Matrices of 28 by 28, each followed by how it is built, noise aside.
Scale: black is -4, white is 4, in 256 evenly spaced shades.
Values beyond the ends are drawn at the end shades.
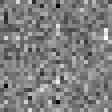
uneven columns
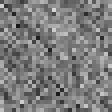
Toeplitz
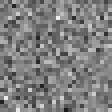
noise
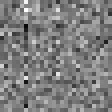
uneven columns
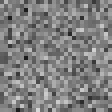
noise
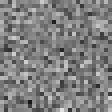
noise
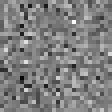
uneven columns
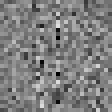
uneven columns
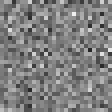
low rank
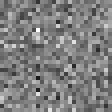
uneven columns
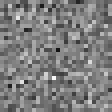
noise
